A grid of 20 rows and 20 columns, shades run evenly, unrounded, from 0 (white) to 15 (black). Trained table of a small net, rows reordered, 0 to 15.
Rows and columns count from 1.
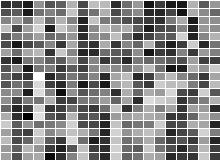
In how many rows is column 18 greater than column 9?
9
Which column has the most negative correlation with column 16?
13
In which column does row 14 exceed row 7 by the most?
6
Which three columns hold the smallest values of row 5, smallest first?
17, 11, 20
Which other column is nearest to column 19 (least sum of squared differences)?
1
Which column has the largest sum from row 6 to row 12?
8
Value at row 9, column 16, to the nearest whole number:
14
